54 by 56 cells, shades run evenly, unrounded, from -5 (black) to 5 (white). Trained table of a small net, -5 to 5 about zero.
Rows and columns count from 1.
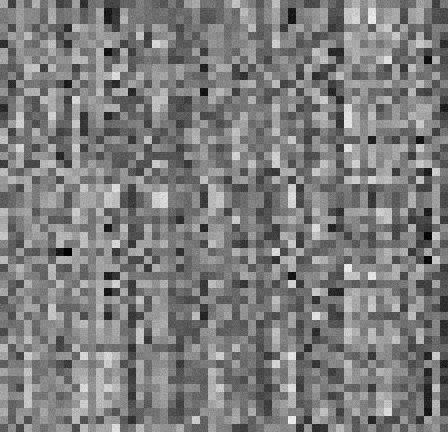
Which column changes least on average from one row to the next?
12
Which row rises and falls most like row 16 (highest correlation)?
19
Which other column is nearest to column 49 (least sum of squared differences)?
48
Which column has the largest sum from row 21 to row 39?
13
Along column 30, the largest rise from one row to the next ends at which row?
32
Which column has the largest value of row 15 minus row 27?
54
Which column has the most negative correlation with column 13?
30
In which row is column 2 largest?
23
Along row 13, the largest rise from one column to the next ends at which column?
10
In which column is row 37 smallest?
14
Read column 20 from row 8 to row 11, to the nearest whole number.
-1 1 1 1
